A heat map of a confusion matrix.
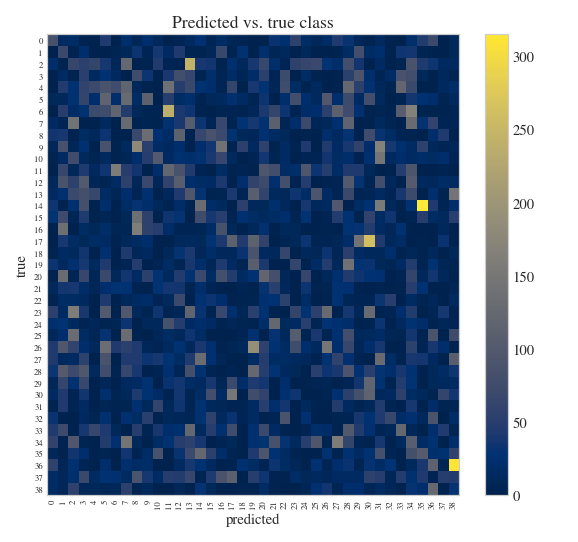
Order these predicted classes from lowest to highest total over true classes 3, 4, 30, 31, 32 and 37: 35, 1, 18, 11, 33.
18, 35, 1, 11, 33
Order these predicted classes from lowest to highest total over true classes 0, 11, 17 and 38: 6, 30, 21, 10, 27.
10, 27, 21, 6, 30
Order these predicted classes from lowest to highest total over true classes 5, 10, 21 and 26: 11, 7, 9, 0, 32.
32, 0, 11, 9, 7
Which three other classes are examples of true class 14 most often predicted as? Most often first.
35, 31, 27
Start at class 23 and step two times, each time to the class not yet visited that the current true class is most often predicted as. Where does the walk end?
13
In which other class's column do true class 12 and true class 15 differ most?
8
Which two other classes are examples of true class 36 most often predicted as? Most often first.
38, 0
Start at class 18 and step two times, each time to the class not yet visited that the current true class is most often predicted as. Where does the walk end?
28
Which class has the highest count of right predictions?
26
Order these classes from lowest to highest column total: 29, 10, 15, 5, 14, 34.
10, 15, 29, 14, 5, 34
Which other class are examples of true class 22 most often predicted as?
12
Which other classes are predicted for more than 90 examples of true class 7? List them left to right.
2, 13, 21, 28, 34
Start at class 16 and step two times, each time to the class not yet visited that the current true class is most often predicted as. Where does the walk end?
9
